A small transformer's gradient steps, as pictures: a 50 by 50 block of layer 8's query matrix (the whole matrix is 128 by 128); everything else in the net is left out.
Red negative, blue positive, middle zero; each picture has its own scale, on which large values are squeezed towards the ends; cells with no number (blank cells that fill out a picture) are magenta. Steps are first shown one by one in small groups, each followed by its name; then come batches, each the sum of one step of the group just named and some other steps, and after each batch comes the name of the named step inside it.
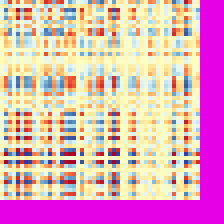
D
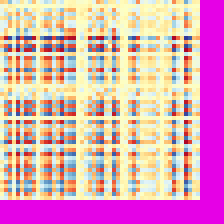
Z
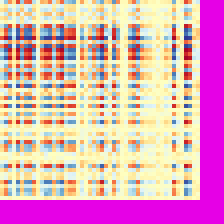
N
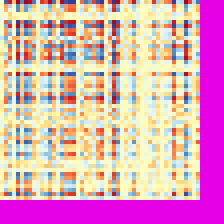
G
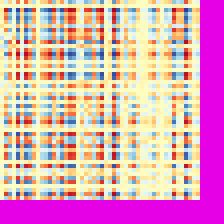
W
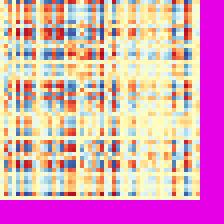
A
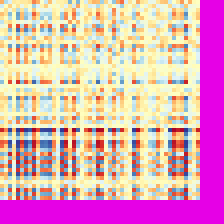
G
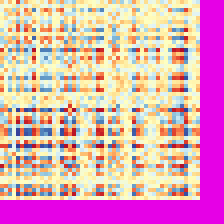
A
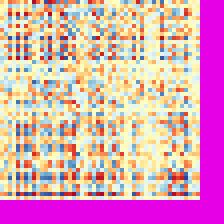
A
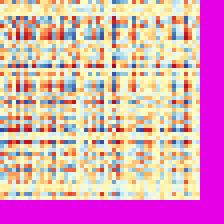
A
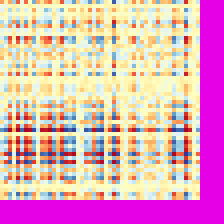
D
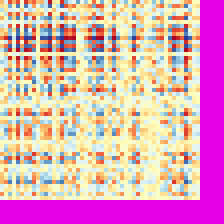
Z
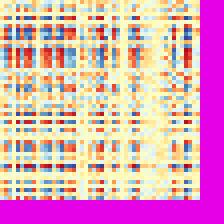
N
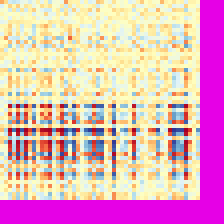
Z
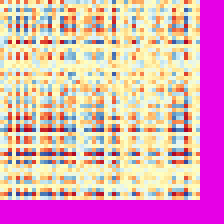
W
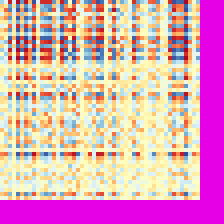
W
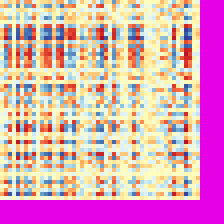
N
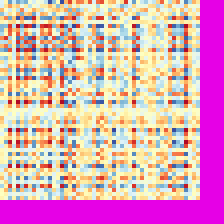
Z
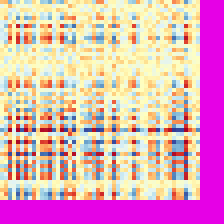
A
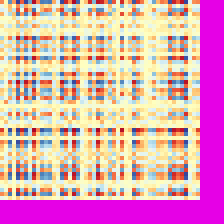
A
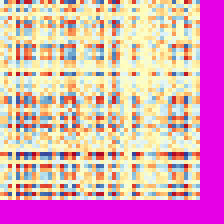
G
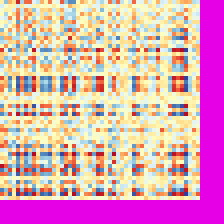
D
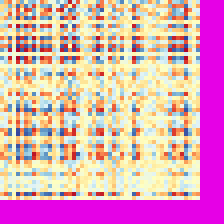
A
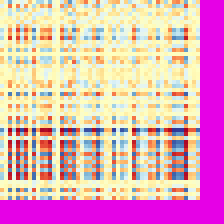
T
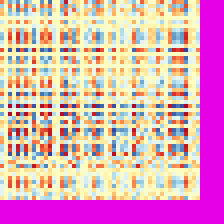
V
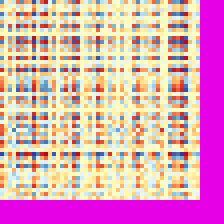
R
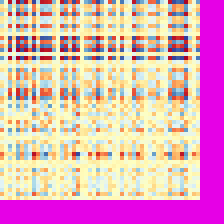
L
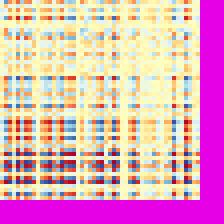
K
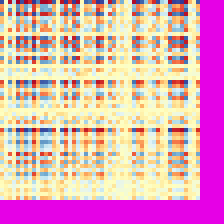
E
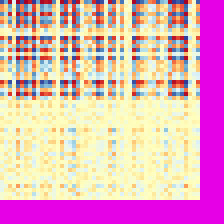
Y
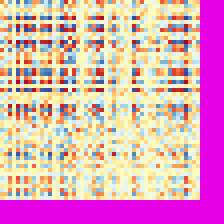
V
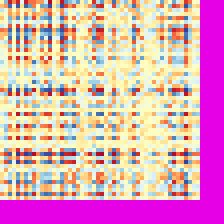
K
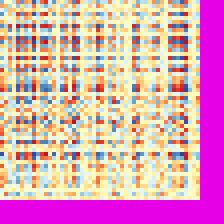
R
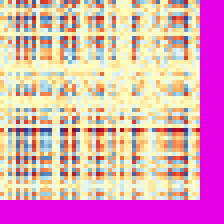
E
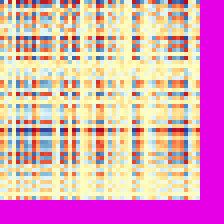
E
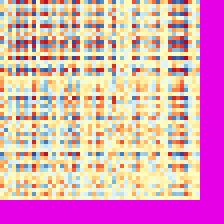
R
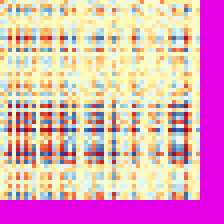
V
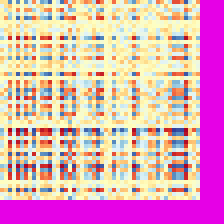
T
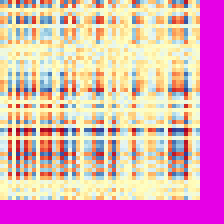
Y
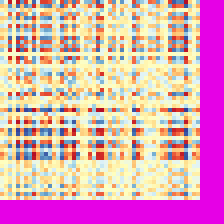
L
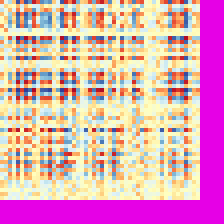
K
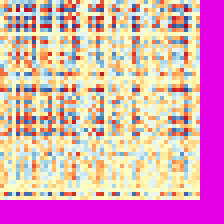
R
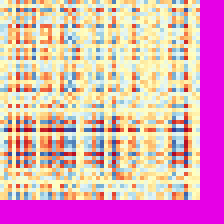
Y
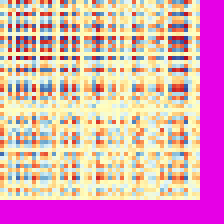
R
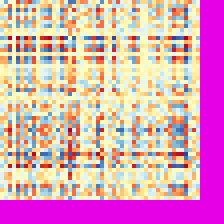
T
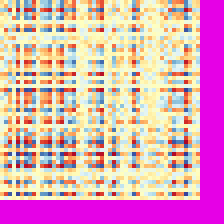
K
